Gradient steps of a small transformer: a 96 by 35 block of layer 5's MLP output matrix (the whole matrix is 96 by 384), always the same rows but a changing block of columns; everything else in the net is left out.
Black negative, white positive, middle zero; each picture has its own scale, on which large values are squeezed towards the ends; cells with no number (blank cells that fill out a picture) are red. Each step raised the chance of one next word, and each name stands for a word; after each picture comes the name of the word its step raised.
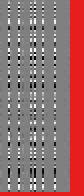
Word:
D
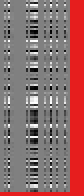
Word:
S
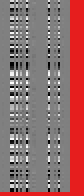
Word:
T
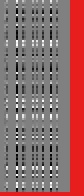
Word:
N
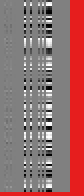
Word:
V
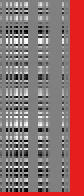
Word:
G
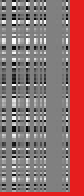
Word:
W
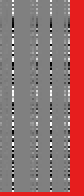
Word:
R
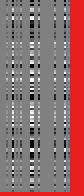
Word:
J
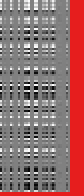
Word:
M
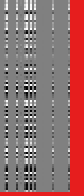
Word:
M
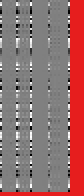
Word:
V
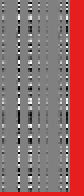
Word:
S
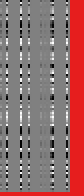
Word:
J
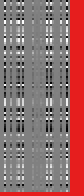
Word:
W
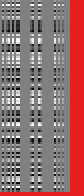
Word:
S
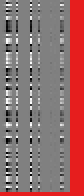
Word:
S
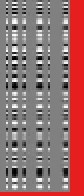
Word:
D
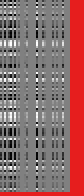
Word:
J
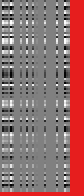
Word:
W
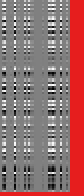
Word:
M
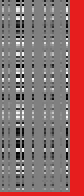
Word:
J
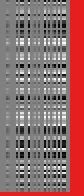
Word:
J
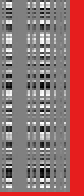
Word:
D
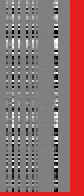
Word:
G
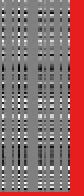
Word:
N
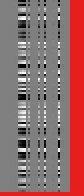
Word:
J
